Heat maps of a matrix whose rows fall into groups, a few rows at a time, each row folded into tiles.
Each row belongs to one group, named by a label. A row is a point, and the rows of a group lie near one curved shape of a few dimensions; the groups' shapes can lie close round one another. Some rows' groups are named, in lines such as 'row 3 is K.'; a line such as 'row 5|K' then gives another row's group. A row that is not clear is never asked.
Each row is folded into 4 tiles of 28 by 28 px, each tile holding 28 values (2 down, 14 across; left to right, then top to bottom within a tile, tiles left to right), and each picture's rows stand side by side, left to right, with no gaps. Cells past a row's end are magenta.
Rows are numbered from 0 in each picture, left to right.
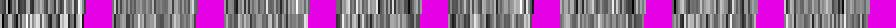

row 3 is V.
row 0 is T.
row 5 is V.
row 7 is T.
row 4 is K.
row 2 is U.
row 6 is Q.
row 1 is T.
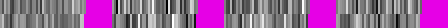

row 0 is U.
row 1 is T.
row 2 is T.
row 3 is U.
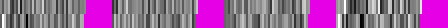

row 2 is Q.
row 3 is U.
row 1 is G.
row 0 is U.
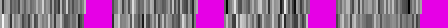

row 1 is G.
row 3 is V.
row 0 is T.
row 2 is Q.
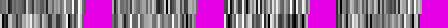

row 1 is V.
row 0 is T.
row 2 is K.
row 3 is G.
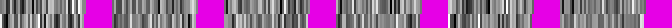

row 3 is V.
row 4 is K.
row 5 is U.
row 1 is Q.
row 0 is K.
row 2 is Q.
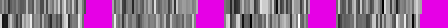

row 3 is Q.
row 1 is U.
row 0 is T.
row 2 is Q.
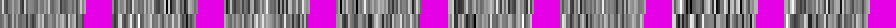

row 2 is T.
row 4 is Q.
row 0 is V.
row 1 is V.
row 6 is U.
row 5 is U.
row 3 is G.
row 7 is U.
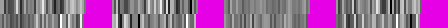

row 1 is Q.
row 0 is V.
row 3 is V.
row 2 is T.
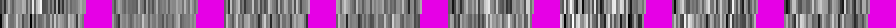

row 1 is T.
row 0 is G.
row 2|G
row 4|Q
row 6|Q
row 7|Q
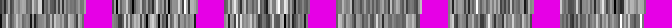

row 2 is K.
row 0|G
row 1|G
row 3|G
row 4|G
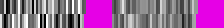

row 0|K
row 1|Q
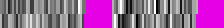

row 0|T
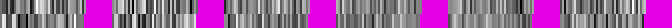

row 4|V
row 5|G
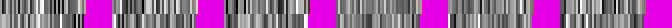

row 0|T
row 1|U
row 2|U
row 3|V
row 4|K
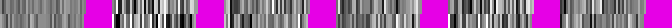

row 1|K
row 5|G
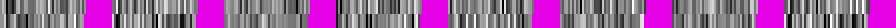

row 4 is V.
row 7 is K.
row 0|Q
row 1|K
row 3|G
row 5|U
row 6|Q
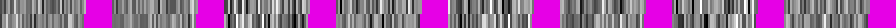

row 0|G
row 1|Q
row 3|G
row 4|V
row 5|V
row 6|G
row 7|G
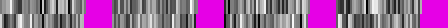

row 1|T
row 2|G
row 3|Q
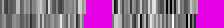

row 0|Q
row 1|T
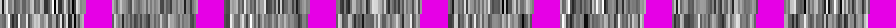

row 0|V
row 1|T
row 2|V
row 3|Q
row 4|V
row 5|U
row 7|U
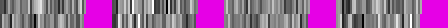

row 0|Q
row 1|V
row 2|V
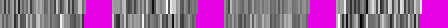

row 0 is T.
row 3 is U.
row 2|T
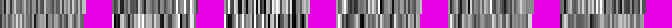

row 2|K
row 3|U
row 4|U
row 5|G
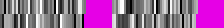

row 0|T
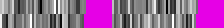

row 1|V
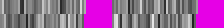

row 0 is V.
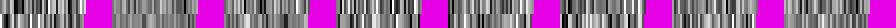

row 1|V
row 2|U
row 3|T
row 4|G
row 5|T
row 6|V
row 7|V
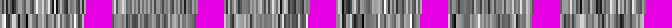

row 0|Q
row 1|T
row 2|Q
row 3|Q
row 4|T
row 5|U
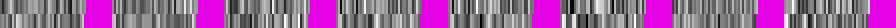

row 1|U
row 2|Q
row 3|G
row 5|Q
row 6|G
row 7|U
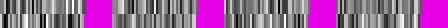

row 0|K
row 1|U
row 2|V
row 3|T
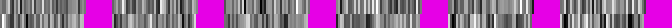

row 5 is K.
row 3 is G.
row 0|U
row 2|U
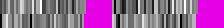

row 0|G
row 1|T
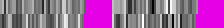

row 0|T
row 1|K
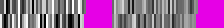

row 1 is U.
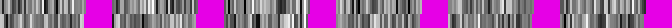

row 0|U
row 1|G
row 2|G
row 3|V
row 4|K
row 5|K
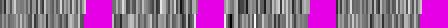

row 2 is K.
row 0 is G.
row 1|Q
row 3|G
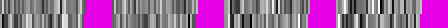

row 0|T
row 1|V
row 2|Q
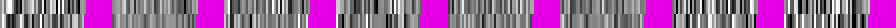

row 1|V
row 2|Q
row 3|K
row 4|G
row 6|T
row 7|K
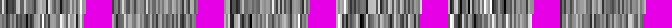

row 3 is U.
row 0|Q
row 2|Q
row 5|G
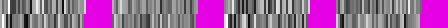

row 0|U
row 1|T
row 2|U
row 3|T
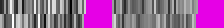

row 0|K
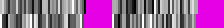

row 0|K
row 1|K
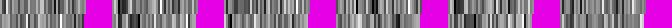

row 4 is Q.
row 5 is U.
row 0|T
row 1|Q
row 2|T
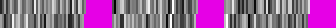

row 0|K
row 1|Q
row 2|U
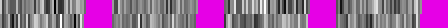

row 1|T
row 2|G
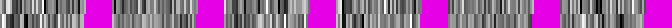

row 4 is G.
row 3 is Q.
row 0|U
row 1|T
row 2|V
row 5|U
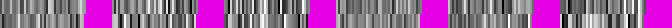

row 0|Q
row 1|Q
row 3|T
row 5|T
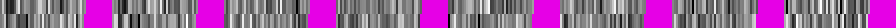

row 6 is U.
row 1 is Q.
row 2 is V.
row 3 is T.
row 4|G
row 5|K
